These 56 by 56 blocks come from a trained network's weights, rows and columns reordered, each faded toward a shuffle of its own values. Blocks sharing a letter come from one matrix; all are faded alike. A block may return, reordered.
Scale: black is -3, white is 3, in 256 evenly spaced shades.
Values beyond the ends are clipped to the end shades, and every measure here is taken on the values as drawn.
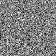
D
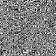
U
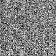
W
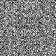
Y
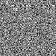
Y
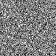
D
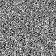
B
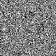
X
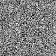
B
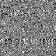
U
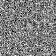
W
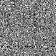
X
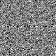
Y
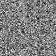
B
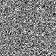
X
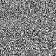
Y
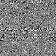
U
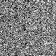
W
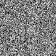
B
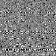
U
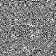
U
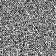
X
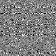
U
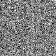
W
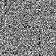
D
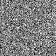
B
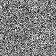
W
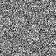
D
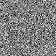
Y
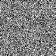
D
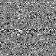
U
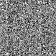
W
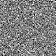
D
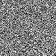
X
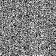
W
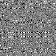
U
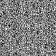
W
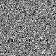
X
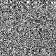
Y
